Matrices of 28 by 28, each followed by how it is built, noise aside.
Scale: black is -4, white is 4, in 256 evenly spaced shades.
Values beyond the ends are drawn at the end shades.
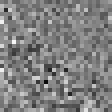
lower triangular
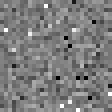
sparse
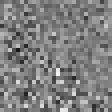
lower triangular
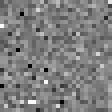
sparse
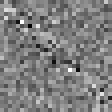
banded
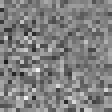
lower triangular
